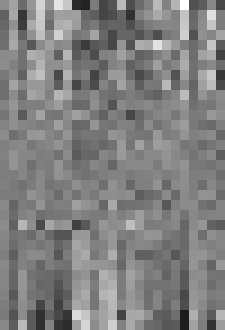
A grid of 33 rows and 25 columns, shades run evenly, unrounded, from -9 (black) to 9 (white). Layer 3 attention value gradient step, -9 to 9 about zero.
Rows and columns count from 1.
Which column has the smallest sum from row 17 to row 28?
2
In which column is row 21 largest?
13
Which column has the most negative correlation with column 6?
9
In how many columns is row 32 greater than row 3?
12
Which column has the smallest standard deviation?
1
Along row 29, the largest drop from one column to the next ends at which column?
14
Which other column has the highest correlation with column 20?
7
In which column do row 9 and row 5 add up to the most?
24
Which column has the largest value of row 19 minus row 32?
21
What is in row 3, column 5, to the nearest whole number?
5
